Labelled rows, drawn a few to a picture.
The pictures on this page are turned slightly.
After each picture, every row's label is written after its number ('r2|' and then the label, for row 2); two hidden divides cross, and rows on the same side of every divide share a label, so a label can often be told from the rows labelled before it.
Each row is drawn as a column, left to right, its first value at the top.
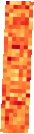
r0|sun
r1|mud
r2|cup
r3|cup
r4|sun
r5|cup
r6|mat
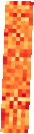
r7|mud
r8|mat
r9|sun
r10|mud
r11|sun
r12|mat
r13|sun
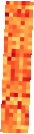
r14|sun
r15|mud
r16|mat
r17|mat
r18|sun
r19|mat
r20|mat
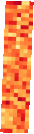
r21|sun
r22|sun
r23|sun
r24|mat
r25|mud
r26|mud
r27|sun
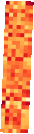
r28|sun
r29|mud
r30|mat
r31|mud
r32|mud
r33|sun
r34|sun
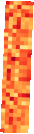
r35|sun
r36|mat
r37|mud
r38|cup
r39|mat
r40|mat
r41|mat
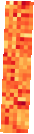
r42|mat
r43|mud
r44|mat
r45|cup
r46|sun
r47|sun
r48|sun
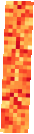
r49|mud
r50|mud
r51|mat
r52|cup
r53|sun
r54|mat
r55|mat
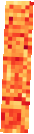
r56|mud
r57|cup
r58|mud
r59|mud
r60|mud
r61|cup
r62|sun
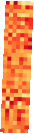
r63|sun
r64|mud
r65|sun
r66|cup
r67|mud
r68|cup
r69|cup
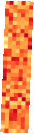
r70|mat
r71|sun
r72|mud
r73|mud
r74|mat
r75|mud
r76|cup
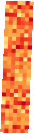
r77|mat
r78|sun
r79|mat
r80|cup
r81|cup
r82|sun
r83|cup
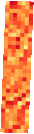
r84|mud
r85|sun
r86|sun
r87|cup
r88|mud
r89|mat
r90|sun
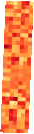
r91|cup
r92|cup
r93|mud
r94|mud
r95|sun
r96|sun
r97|mud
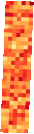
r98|sun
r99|sun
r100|mat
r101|mud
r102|mat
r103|mat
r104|sun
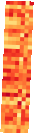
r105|mat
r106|mat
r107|mat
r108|mat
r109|sun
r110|mud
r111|mat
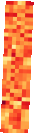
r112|sun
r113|sun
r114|mat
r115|mud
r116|mud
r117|sun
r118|sun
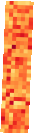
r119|mud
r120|mat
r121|cup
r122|mud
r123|mud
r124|mud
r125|cup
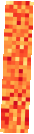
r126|mud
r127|mud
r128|mat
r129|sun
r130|mat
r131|sun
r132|mud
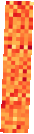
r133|sun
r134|cup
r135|mat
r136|sun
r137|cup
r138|mat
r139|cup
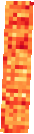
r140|mud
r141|cup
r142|sun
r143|cup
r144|cup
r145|cup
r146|sun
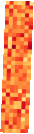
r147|cup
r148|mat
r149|cup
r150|mud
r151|mud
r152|sun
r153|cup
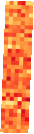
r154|mud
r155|mat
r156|mud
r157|mat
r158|sun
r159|mud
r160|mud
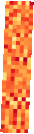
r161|cup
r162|sun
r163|mat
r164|mud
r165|sun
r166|mud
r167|sun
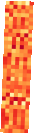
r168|mud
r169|mat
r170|cup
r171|mud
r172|cup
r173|mud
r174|sun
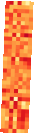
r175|sun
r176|sun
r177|mud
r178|sun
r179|mud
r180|mud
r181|mud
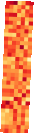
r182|sun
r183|sun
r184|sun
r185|mud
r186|cup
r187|mat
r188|sun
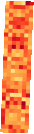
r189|mud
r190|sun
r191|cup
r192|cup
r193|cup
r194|sun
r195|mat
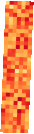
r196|mud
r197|mat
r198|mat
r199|cup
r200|mud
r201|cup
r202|sun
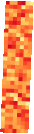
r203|sun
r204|cup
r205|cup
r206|sun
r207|mat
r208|mud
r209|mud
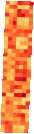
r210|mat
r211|cup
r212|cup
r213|mat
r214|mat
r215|mat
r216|sun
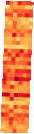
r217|mat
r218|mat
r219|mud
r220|mat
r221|mat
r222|mat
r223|mat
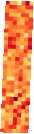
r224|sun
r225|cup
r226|cup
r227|mud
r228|mat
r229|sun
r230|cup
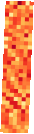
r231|mat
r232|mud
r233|cup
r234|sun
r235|mat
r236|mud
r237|mat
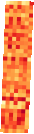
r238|mud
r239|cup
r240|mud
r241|cup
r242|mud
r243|mud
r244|sun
